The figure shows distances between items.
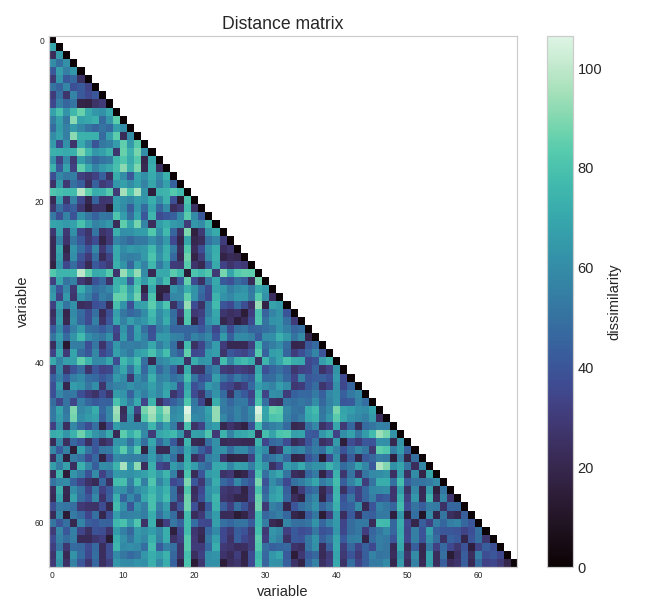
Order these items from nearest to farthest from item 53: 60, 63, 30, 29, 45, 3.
3, 60, 45, 63, 30, 29
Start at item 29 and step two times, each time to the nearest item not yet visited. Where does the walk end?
14
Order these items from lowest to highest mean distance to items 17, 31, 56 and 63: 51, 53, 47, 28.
28, 51, 53, 47
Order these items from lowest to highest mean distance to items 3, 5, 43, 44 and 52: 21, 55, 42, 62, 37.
21, 62, 55, 42, 37
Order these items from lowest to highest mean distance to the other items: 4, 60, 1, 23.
60, 4, 1, 23
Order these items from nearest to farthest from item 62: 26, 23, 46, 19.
26, 46, 23, 19
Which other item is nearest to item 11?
42
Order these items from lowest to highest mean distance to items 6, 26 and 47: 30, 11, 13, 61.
61, 30, 11, 13
